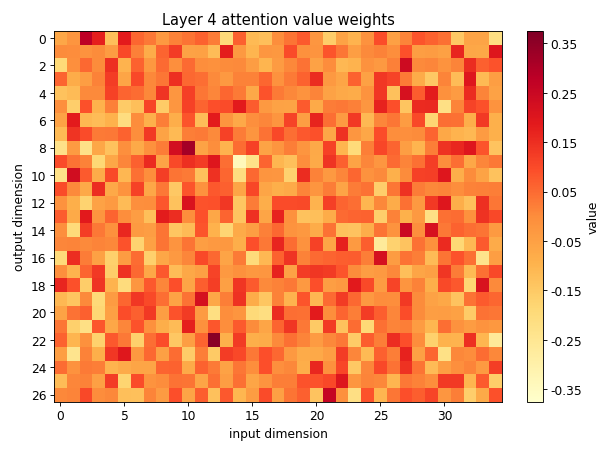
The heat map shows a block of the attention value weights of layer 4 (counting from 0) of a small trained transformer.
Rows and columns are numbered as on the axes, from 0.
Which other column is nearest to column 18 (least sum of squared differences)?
17
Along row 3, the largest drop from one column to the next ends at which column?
33
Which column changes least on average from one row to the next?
28
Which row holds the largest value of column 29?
14
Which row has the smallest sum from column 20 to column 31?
13
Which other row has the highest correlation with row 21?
12
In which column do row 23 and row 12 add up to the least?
1
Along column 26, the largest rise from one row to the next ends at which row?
5
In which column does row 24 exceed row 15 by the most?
25
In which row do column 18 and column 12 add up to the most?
22
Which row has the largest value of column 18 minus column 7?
16
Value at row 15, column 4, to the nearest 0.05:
0
